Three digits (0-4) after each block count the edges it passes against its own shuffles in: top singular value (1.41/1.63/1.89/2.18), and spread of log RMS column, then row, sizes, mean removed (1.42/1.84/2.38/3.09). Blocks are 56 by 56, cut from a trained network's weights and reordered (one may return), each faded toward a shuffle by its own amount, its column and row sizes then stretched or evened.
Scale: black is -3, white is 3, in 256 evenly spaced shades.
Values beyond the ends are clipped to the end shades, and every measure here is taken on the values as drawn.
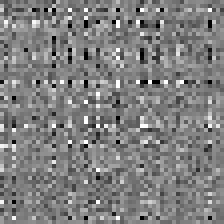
4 3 3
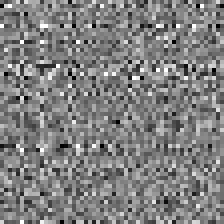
4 1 3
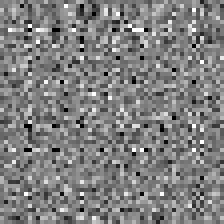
3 2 2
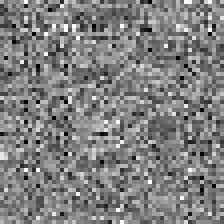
2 1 0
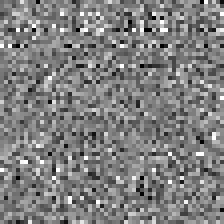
1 0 2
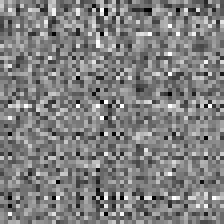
4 2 3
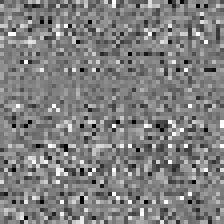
0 0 4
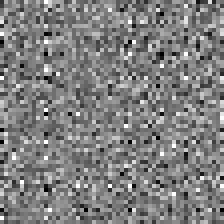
3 3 1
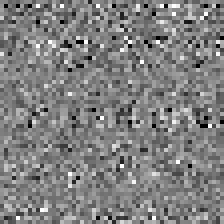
0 0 3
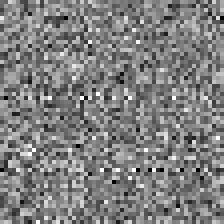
3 0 1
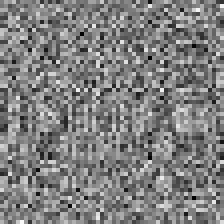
4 0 0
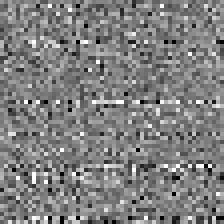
2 0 3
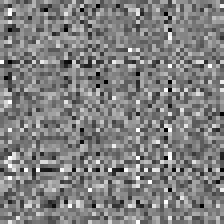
3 1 2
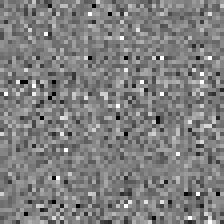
0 1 2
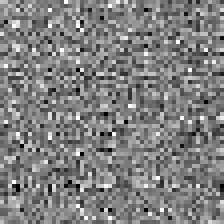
2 1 1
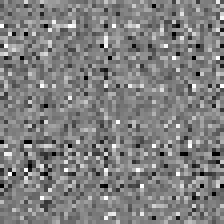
0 2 2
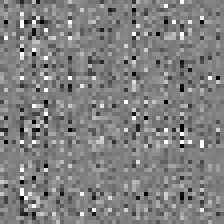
1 4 2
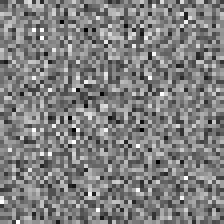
3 0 0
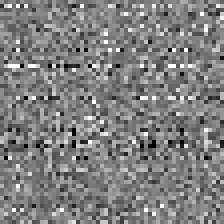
1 0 3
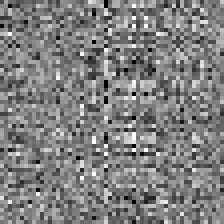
4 3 0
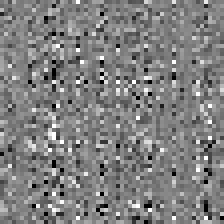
0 4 1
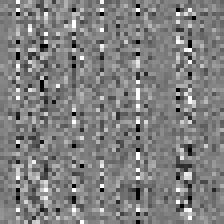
3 4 0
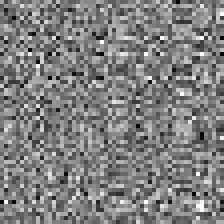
4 1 1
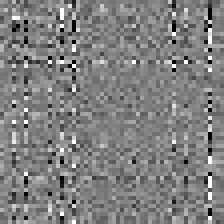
4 3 1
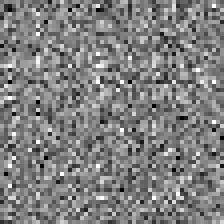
2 2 0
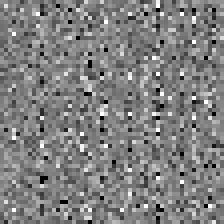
0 3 0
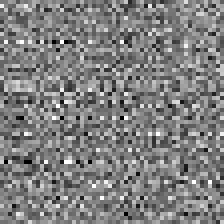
4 0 3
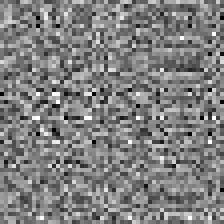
3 0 2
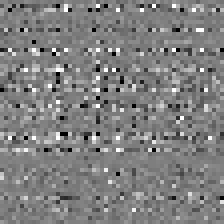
2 1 4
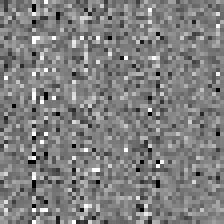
1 3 0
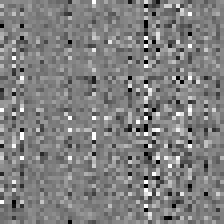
1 4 1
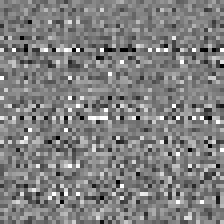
1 0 4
